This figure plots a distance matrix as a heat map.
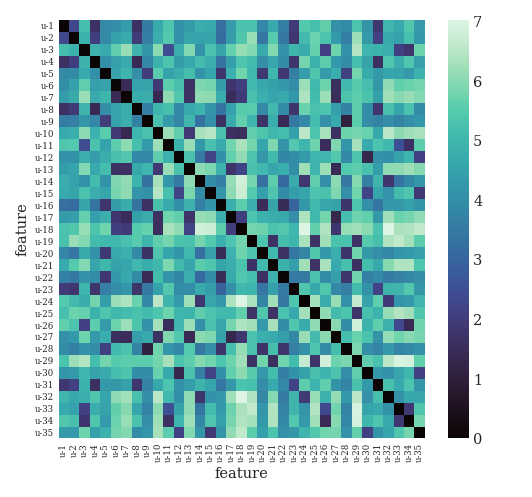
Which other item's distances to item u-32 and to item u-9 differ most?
u-28
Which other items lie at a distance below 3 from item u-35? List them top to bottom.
u-12, u-15, u-30
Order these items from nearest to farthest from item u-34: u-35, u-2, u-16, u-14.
u-14, u-16, u-2, u-35
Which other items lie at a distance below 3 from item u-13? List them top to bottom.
u-6, u-7, u-10, u-17, u-18, u-27
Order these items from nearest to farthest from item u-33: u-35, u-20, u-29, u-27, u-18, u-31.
u-20, u-31, u-35, u-27, u-18, u-29
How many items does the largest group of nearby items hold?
7
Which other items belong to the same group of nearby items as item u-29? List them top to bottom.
u-19, u-21, u-25
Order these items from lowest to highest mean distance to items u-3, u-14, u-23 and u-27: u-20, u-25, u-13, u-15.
u-20, u-13, u-15, u-25
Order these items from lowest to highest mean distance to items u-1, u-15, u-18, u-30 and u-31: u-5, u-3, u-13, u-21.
u-13, u-5, u-21, u-3
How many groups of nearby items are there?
7
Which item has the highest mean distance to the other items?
u-29
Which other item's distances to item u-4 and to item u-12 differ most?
u-30
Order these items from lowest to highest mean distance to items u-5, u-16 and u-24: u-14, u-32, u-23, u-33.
u-14, u-32, u-23, u-33
